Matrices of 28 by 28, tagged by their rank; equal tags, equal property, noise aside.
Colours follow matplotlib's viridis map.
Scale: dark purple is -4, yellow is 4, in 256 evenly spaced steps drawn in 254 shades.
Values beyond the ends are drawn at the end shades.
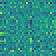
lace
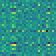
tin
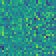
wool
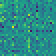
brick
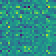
brick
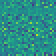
lace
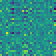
tin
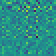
tin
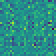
lace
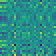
tin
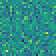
wool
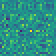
lace
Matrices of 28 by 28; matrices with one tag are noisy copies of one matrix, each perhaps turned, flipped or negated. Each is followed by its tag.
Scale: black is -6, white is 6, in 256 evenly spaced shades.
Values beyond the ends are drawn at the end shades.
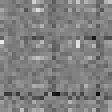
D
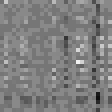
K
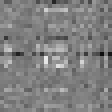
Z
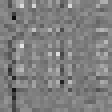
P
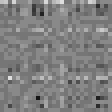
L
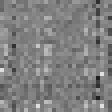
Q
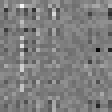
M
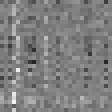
K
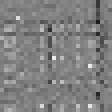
P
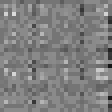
L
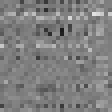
K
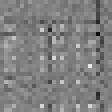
P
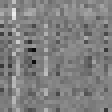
K
